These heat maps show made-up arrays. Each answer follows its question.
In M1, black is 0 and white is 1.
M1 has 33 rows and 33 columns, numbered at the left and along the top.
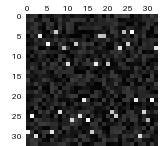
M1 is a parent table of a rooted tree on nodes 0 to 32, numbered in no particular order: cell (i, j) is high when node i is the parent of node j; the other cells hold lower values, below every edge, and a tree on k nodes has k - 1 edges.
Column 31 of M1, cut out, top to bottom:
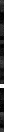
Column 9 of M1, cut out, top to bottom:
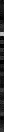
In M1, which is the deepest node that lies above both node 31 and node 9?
24
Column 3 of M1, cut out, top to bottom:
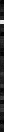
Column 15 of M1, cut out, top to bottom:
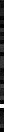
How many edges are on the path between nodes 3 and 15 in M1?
5
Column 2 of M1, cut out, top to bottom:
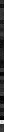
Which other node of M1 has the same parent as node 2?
28
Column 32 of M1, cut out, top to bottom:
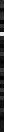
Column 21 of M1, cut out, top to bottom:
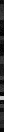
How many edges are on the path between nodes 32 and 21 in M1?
3
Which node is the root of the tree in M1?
4
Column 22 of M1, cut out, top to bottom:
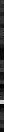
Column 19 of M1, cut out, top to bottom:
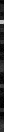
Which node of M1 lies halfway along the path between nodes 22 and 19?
7
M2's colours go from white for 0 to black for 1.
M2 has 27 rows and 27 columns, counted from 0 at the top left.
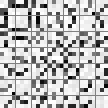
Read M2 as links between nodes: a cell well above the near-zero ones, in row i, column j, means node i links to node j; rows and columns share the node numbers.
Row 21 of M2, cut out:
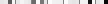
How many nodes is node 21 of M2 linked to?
5
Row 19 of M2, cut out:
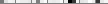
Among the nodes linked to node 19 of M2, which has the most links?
node 9
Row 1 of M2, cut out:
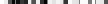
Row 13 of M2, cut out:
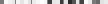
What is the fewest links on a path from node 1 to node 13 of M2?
3
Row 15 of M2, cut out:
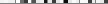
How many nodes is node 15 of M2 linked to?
8
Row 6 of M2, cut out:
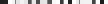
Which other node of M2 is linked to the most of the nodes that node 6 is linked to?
node 3
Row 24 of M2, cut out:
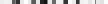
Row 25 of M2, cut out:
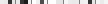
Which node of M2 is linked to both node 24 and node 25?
node 10
